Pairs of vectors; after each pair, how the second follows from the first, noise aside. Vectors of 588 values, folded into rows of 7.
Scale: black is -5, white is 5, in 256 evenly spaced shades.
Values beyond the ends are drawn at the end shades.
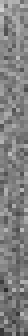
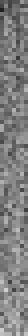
negated.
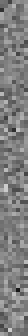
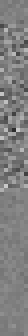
partly zeroed.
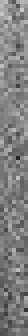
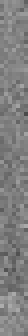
wrapped around, shrunk.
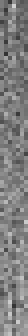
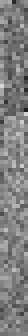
wrapped around, negated.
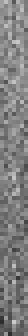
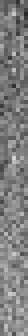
reversed.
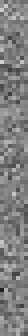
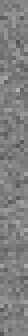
wrapped around, negated, shrunk.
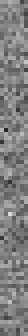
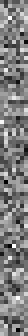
wrapped around, negated, scaled up.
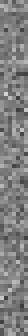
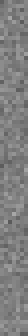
wrapped around, shrunk.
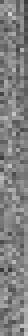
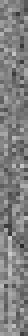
wrapped around, negated.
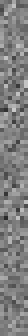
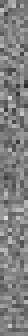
sign-scrambled.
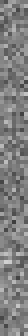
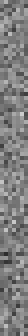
negated.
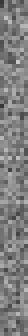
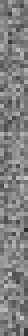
reversed.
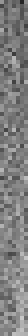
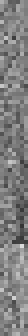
wrapped around, negated.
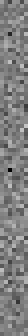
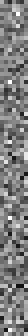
wrapped around, negated, scaled up.
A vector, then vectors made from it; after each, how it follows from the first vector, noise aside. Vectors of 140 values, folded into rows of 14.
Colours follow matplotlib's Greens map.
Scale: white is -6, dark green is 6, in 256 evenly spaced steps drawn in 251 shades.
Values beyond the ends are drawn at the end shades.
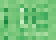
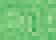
reversed, negated, shrunk.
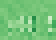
reversed, negated, partly zeroed.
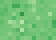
reversed, negated, partly zeroed.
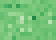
reversed, negated, partly zeroed.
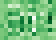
reversed, scaled up.
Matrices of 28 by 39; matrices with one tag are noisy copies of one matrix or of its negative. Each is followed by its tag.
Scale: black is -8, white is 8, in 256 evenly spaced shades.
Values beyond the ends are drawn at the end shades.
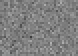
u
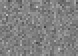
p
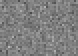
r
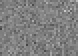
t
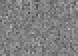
p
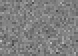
u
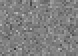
p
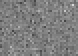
t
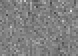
p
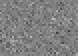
u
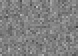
p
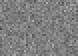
t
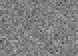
u
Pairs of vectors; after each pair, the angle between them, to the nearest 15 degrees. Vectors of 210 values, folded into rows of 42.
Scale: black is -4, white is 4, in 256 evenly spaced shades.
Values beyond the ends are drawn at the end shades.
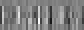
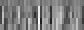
30 degrees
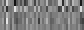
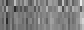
150 degrees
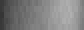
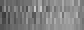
45 degrees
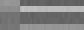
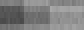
75 degrees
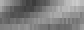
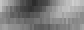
30 degrees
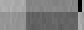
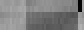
15 degrees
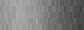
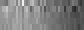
30 degrees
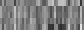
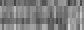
45 degrees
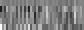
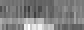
60 degrees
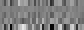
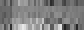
45 degrees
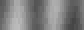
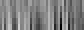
75 degrees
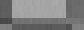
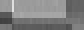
30 degrees
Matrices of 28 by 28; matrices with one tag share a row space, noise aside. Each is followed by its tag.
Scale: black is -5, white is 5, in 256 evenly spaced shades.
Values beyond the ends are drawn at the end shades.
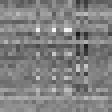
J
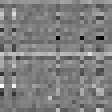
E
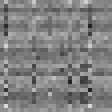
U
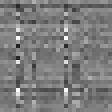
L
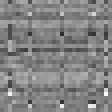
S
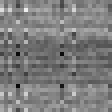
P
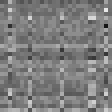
S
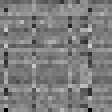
U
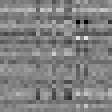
J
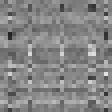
S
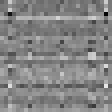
S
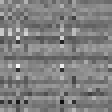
P
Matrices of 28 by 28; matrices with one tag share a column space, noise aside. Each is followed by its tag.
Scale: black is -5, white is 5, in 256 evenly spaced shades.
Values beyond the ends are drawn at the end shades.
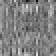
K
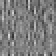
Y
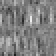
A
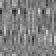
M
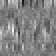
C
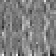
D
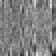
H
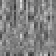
Y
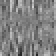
H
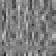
Y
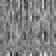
Y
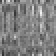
K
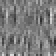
A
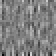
H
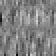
A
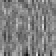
D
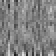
H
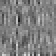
A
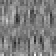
A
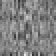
Y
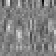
C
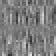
A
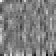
D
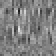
M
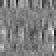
C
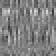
M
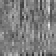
Y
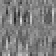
A
